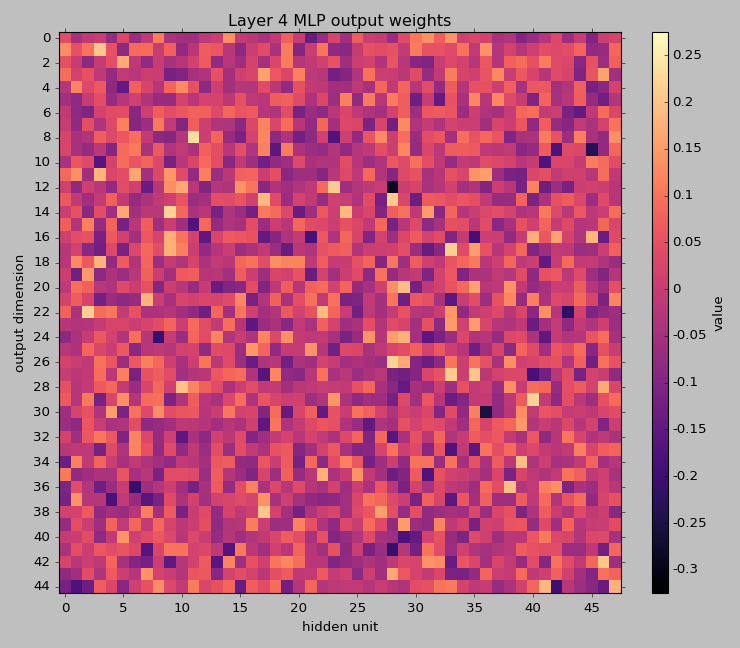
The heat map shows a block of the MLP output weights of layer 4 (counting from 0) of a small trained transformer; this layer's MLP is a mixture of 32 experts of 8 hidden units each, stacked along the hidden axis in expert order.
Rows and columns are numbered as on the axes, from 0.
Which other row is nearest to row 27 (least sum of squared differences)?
23
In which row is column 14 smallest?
41
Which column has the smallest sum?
45
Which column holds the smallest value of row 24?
8
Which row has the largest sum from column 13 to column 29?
18
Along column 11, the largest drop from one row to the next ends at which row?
9
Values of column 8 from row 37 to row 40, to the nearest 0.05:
-0.1 -0.05 0.1 0.05
